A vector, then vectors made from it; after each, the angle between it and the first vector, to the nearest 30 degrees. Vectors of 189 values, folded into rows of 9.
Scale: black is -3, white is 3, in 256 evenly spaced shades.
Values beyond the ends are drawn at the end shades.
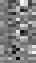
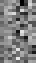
150 degrees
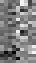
30 degrees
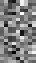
30 degrees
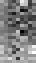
30 degrees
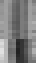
90 degrees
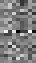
120 degrees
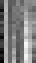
90 degrees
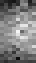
60 degrees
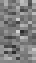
30 degrees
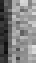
60 degrees
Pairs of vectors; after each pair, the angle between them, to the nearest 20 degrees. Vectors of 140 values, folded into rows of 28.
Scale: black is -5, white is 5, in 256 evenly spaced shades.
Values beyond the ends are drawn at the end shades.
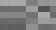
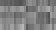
140 degrees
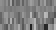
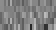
20 degrees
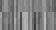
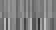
80 degrees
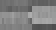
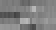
80 degrees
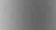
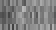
120 degrees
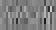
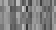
80 degrees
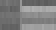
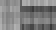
160 degrees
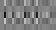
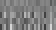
120 degrees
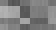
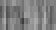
120 degrees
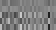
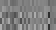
20 degrees
